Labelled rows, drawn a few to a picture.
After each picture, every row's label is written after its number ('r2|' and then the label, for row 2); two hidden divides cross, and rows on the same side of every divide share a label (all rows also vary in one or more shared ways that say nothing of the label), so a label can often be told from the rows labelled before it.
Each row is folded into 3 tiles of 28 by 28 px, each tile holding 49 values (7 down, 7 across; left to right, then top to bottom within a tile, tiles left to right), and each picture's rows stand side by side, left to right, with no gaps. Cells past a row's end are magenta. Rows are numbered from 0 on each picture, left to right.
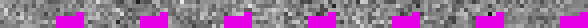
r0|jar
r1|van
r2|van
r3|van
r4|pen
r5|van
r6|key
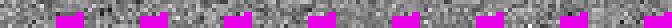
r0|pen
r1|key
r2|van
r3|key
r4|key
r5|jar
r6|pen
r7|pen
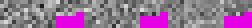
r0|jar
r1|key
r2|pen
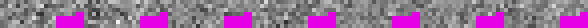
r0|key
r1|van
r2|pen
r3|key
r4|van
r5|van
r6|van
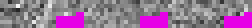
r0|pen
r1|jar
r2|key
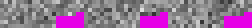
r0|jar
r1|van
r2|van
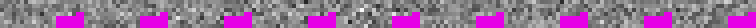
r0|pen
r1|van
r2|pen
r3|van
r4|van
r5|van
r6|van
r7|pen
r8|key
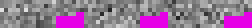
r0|key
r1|jar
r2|van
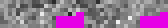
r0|jar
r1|van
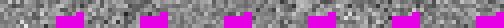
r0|jar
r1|van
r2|pen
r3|jar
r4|jar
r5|key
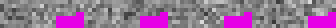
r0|van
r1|van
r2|jar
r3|jar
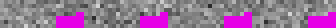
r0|pen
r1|key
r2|van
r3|pen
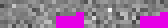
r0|pen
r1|pen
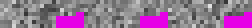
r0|key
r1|pen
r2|van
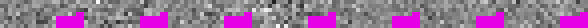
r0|key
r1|key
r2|key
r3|jar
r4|van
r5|van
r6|key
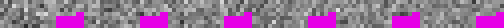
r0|van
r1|jar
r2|van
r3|van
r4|key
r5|key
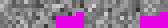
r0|jar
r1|key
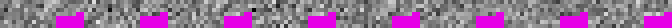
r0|jar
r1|key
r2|jar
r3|jar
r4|jar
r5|jar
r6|pen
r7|van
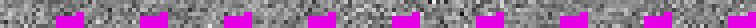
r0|pen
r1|key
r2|pen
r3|jar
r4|key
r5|pen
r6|key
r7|van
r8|jar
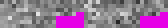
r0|van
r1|jar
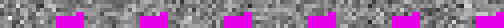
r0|pen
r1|jar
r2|key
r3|van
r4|pen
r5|key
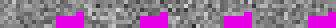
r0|van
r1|jar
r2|van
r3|van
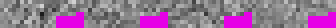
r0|van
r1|van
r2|jar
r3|van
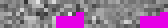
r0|pen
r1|pen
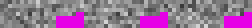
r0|van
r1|van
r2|jar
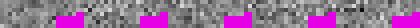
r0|jar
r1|van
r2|pen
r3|van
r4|van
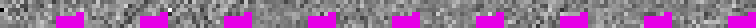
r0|pen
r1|van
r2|key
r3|key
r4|key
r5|van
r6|jar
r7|pen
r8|pen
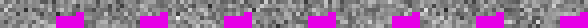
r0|pen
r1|key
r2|pen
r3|van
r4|pen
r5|jar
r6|van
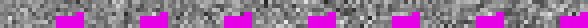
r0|pen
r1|van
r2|key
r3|jar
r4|van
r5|key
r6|van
